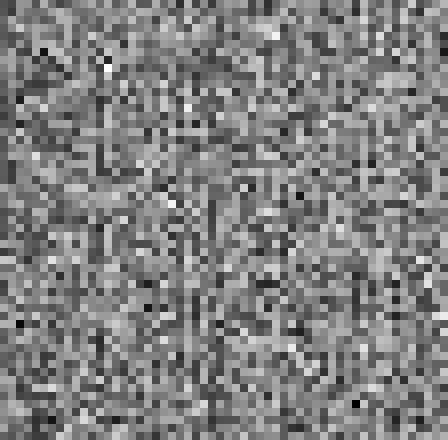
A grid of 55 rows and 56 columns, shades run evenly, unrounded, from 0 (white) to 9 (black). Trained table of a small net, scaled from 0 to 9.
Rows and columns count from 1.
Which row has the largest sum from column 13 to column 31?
53
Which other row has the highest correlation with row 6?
36
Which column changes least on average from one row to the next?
27
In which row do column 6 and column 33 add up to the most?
7
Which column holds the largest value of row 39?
19
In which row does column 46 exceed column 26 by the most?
12
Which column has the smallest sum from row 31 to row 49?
24
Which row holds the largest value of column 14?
8
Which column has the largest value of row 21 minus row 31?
45
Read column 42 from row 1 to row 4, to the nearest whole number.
4 5 6 3
